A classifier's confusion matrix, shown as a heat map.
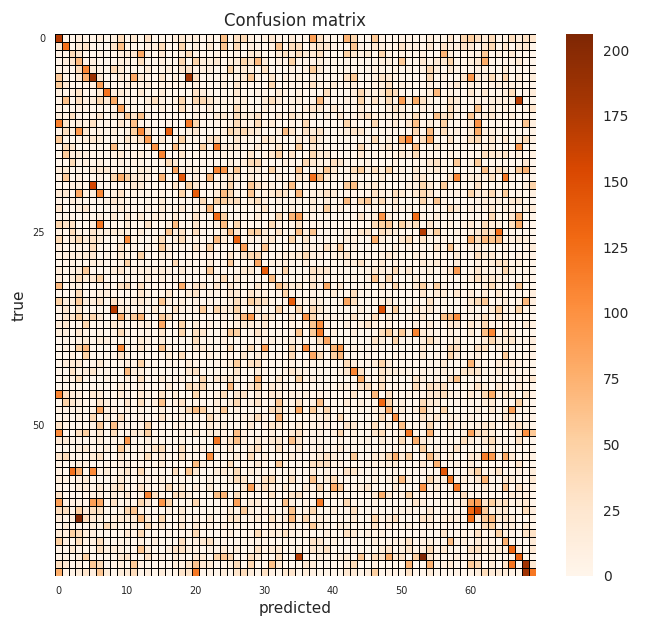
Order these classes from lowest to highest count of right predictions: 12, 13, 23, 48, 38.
48, 13, 12, 38, 23
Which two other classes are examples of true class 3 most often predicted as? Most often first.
62, 29
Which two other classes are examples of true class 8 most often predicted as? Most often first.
67, 50
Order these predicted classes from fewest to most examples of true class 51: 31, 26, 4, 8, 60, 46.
31, 46, 8, 4, 26, 60
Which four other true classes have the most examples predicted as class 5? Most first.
19, 56, 60, 68
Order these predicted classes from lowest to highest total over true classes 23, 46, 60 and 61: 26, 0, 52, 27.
27, 26, 52, 0
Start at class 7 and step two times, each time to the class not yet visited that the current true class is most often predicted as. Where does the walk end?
20
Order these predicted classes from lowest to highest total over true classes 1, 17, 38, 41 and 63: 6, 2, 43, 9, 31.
2, 6, 31, 43, 9
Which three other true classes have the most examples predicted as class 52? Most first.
23, 38, 8
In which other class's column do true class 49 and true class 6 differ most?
32
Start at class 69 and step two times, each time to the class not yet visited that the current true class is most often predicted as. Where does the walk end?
66
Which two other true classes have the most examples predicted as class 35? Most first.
67, 23
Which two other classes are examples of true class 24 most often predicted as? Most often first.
6, 67
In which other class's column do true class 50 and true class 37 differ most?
38
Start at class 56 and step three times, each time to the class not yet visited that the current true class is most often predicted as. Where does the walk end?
16
